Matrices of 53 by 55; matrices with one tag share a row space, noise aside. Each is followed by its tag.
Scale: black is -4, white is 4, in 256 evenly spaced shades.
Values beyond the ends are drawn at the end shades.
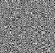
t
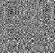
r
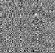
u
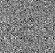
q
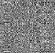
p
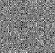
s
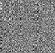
u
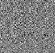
q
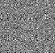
q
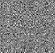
q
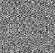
r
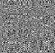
r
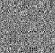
s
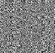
t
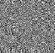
t
